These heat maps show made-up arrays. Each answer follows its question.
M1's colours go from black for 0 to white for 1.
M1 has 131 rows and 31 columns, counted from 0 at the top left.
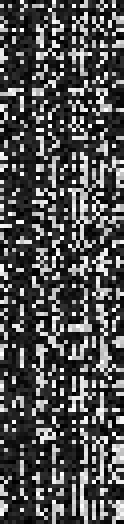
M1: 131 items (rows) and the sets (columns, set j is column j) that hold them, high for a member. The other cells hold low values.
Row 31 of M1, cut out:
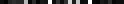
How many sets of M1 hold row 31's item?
5
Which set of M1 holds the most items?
25
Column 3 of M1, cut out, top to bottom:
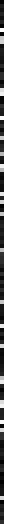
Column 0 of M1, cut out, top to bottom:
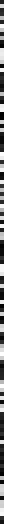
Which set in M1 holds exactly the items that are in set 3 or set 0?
18
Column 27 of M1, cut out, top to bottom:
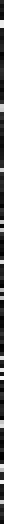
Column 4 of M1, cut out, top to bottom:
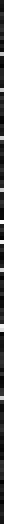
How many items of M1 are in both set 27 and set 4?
1
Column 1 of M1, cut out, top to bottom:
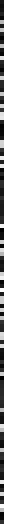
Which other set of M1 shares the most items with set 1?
14
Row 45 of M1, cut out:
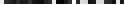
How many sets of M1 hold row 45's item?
8
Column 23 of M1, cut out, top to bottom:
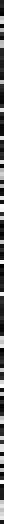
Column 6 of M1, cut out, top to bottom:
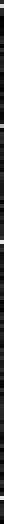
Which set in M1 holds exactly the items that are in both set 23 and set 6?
7
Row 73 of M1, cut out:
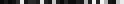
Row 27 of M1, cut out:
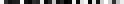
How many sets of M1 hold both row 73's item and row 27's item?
9
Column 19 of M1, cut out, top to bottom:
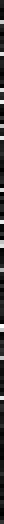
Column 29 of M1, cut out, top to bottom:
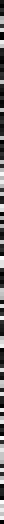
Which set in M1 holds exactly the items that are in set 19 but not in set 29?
22
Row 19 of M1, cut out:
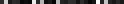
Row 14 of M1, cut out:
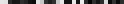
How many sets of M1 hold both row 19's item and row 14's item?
4
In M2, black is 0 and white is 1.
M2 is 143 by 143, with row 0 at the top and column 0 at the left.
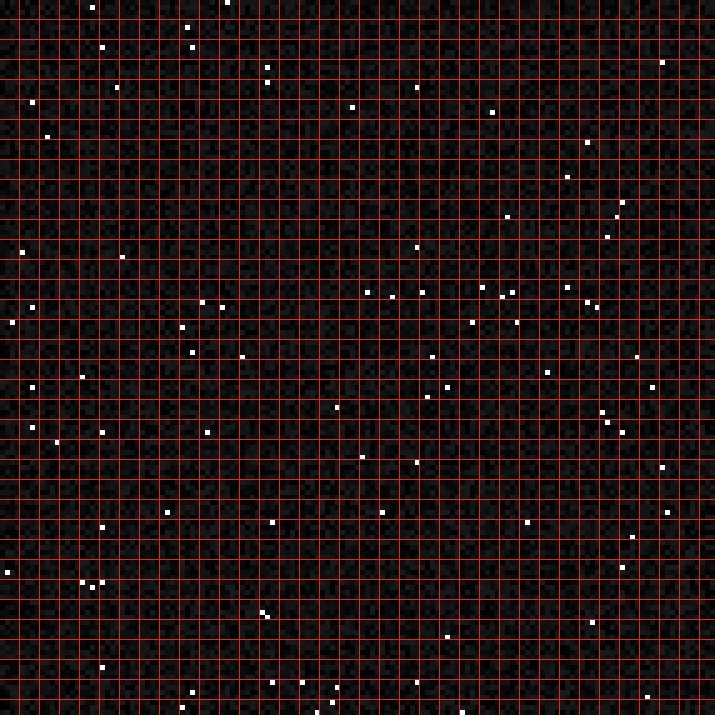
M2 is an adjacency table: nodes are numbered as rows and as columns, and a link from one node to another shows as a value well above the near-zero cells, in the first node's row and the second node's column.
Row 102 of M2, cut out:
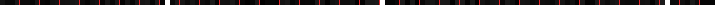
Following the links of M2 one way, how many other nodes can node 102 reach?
5
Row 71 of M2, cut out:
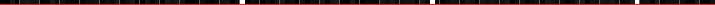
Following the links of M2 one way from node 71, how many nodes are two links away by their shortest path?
4
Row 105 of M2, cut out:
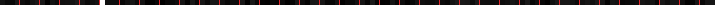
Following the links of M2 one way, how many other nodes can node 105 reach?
2
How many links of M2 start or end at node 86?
4
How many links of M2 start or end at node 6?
4
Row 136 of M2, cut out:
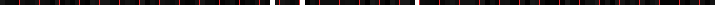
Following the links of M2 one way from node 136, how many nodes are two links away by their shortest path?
2
